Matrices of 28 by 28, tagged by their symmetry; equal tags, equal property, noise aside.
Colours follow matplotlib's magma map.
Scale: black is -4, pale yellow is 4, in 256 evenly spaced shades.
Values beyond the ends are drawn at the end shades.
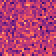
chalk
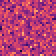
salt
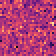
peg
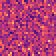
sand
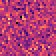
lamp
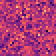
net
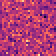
sand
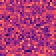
chalk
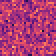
sand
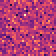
lamp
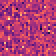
salt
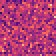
peg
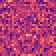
chalk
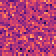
peg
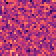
lamp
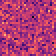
peg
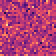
lamp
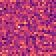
lamp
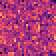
salt
